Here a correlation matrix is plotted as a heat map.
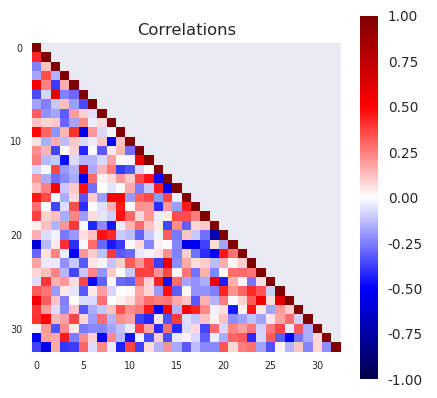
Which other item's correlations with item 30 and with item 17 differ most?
21
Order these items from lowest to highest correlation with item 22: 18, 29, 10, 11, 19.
19, 18, 10, 29, 11
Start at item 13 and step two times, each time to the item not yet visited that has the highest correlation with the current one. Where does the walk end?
2
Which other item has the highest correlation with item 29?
1
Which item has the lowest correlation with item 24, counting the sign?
4
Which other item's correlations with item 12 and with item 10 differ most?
11
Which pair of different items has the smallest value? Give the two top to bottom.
19, 20
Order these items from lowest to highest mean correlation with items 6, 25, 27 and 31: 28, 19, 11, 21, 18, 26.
28, 18, 19, 26, 11, 21
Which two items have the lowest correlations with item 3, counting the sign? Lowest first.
12, 32
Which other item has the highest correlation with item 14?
23
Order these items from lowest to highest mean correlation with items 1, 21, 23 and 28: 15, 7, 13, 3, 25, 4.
13, 7, 15, 4, 25, 3
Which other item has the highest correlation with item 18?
9
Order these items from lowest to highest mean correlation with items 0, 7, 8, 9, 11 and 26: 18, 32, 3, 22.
32, 3, 22, 18
